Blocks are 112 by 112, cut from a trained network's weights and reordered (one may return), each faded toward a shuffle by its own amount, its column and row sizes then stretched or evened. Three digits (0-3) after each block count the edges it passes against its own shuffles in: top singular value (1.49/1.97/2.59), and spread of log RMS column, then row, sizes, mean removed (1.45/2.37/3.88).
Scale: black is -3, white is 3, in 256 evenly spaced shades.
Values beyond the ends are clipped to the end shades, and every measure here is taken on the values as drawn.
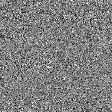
0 0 2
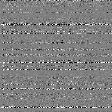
2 1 3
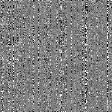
1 3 1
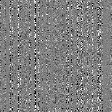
1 3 1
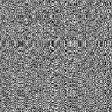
3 2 1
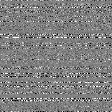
2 0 3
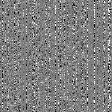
0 3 0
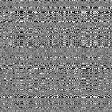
3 1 3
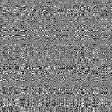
3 2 3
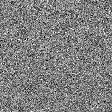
0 0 0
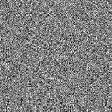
2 1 0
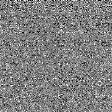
1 1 2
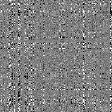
2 3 2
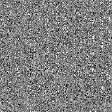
0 2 1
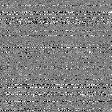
1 1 3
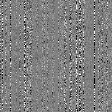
1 3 0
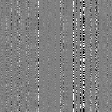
3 3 0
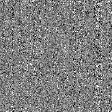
0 2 0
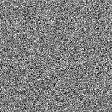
2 0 1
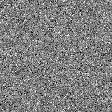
1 0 0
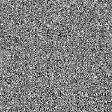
1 1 1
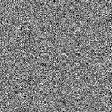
2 1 0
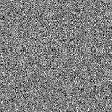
2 1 0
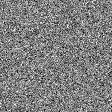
0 0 0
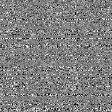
0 1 3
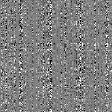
1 3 1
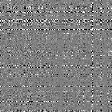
3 2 3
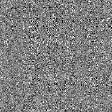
1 2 1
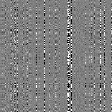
3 3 1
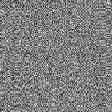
3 0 1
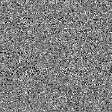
0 1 2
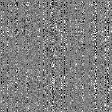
1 3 1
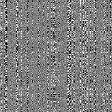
3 3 1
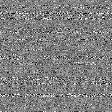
1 0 3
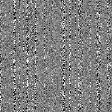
1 3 0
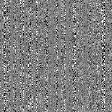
1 3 0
